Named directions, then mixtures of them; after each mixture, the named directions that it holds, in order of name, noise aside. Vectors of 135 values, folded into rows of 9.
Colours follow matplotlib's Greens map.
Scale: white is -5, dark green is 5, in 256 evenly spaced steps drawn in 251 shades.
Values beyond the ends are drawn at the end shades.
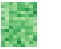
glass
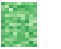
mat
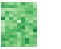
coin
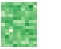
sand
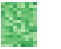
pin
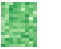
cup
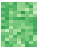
glass.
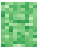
cup, mat, sand.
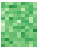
coin, cup, sand.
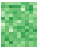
coin, cup, sand.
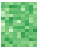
coin, cup, sand.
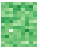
mat, sand.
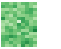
coin, pin.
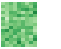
glass.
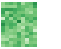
coin.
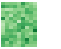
coin.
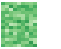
mat.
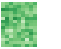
coin, glass, sand.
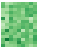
coin, cup, glass.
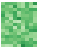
pin.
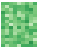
mat, pin.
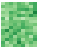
glass.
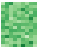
cup, pin.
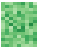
coin, mat, pin.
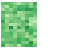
glass, mat, pin.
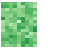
coin, pin.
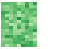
mat, pin.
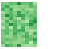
mat, pin.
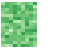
pin, sand.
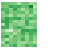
glass, mat, sand.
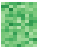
mat.
